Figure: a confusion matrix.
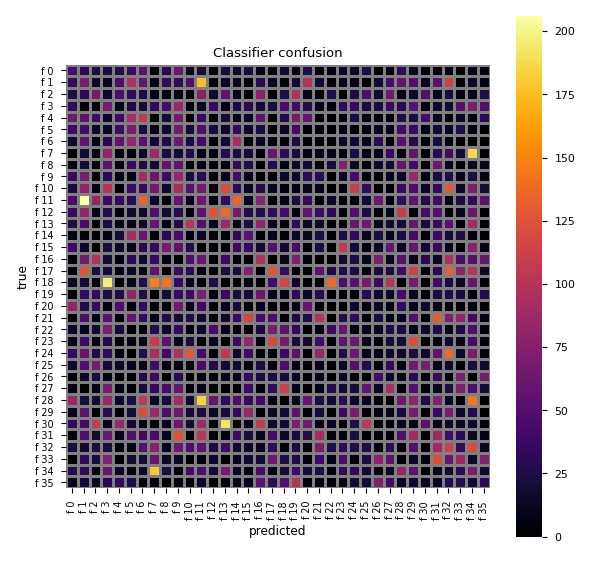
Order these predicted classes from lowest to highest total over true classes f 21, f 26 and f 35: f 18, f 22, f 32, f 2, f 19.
f 22, f 2, f 18, f 32, f 19
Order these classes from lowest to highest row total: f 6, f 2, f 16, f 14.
f 14, f 6, f 2, f 16
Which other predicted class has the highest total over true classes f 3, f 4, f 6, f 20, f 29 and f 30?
f 9
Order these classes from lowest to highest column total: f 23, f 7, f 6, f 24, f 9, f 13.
f 23, f 24, f 13, f 6, f 7, f 9
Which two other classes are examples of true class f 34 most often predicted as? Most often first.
f 7, f 28
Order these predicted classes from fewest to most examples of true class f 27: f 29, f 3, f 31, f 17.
f 31, f 17, f 29, f 3
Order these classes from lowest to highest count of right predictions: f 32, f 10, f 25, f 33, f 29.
f 25, f 10, f 29, f 33, f 32
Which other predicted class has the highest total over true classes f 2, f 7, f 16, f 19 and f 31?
f 11
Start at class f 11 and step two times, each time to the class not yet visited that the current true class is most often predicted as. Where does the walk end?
f 32
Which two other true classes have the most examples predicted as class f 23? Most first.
f 15, f 8
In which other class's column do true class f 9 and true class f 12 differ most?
f 13
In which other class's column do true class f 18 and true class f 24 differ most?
f 3
